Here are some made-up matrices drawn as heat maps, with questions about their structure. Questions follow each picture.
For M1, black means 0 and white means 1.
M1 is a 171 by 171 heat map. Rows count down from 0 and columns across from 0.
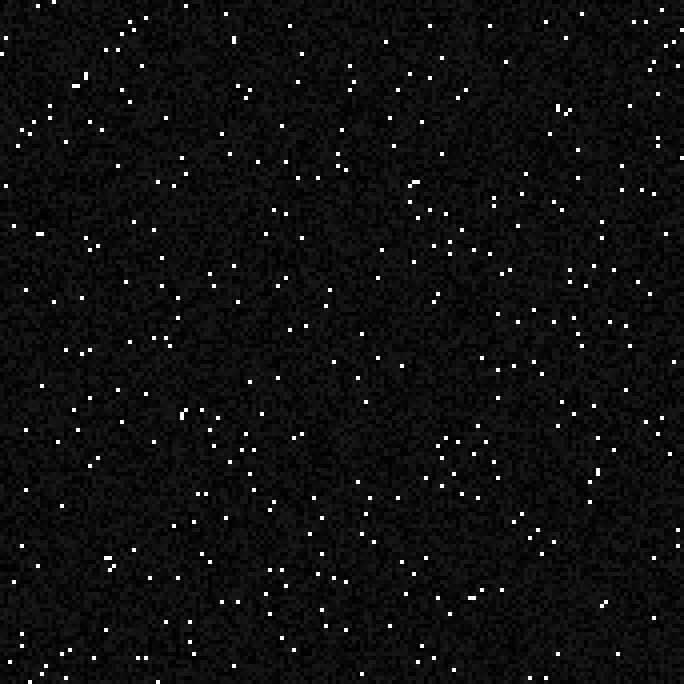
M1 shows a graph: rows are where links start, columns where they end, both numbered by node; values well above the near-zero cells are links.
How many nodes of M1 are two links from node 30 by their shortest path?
5
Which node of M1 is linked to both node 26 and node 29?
node 12
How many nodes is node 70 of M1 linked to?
3
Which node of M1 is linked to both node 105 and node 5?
node 161
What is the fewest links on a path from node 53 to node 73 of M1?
3
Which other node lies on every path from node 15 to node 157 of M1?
node 163
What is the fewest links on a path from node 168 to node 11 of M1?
4
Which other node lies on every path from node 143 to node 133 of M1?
node 90
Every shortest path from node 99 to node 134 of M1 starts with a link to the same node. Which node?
node 22
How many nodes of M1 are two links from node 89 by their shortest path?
2
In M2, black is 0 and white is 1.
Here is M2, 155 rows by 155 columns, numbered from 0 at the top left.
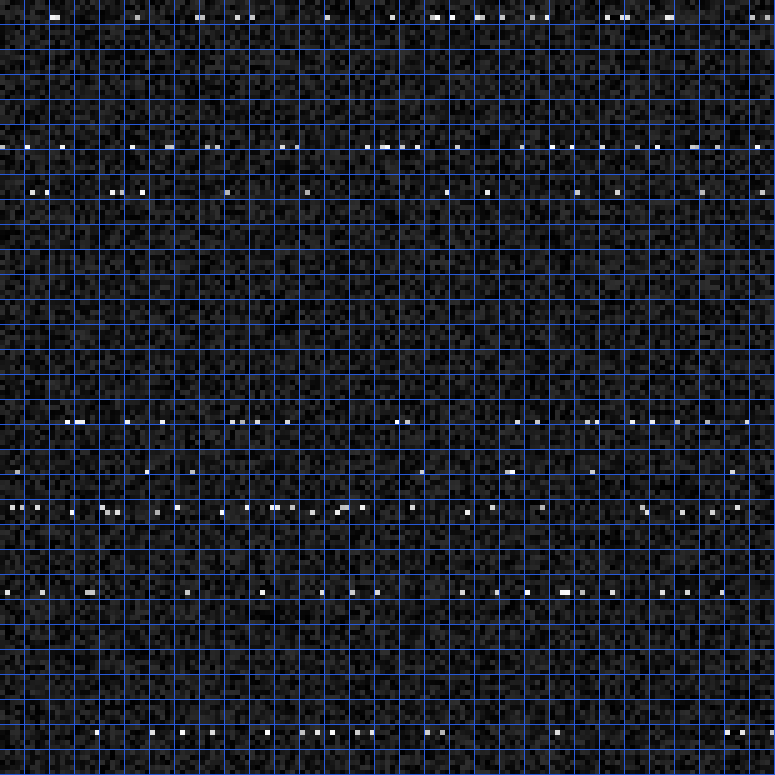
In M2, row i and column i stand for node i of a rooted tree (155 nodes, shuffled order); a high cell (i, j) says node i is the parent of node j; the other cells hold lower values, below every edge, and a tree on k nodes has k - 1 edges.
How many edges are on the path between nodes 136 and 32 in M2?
4
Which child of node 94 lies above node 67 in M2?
102
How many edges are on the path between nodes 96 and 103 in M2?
4
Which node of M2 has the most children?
29
